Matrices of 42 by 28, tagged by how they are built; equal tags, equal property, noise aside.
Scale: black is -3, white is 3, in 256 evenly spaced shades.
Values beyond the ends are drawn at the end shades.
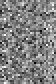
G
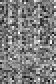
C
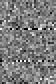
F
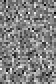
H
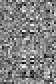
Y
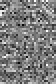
C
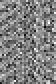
G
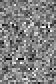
F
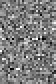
F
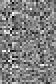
Y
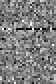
F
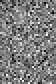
G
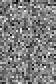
H
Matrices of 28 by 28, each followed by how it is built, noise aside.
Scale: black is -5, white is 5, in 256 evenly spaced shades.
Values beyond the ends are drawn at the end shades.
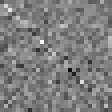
diagonal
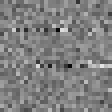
uneven rows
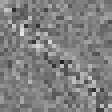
banded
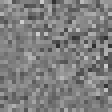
upper triangular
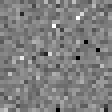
sparse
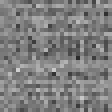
blocks
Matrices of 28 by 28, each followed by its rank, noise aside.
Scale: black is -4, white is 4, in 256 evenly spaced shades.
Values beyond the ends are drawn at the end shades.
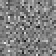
five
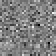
five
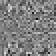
five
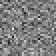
six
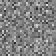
seven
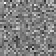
six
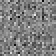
six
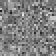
seven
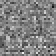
five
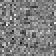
six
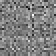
four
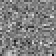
seven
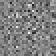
four
